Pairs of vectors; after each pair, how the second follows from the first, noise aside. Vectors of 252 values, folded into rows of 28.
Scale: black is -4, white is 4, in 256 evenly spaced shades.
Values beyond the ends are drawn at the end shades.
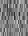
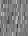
wrapped around, partly zeroed.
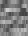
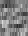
reversed, negated.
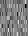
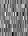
wrapped around.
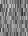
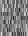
wrapped around, negated.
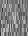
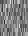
wrapped around.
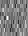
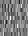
shuffled.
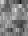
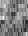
wrapped around, negated.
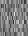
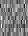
shuffled.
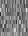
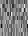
reversed, negated.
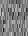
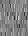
wrapped around, partly zeroed.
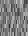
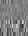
wrapped around, partly zeroed.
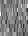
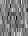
wrapped around.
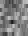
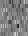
wrapped around, partly zeroed.
